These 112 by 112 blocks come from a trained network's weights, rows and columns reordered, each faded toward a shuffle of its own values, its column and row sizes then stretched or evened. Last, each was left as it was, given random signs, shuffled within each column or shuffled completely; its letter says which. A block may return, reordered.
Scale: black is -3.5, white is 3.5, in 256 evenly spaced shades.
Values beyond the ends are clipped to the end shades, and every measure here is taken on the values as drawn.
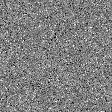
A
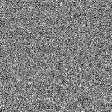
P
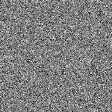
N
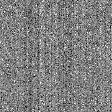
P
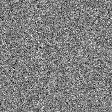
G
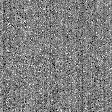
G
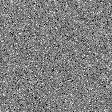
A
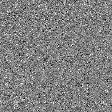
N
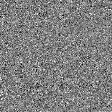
N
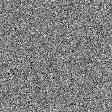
N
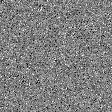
A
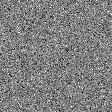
A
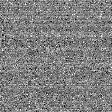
P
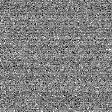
P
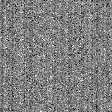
P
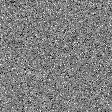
A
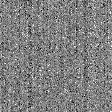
P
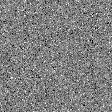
G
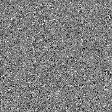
N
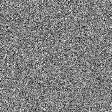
N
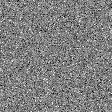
A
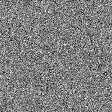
A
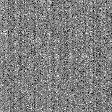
P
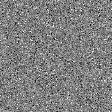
G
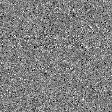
N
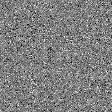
N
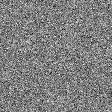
A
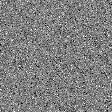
G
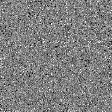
N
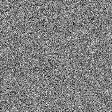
G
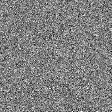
N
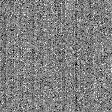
P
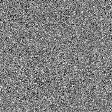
N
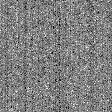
G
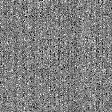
P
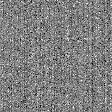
P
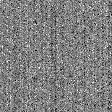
G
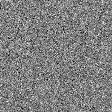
G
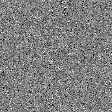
G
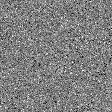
A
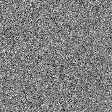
G
